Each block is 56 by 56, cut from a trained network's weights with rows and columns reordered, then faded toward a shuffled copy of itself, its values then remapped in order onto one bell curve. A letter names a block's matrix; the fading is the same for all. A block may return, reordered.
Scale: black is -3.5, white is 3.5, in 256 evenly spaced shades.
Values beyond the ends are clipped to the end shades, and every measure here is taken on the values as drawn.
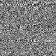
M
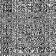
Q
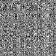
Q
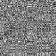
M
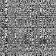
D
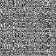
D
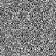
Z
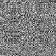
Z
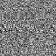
M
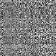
D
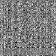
Q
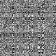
D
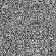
Z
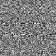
M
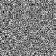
Z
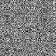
Z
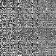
D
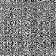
Q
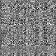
Q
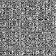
Q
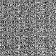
Q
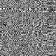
M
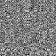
Z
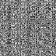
Q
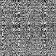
D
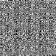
Q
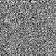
Z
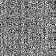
Q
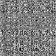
Q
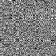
Z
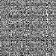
D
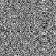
Z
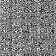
Q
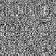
Z
